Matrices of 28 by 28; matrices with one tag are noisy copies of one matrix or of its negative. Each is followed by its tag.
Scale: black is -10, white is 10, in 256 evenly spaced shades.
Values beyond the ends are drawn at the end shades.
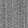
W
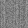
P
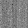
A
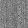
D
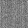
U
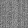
D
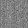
U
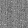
U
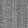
A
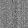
D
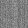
D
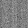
A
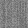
W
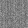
U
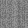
D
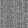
U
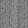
D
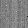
D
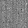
W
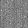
U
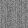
U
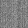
D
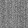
W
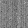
D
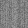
D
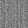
P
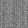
U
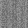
A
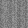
A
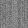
D
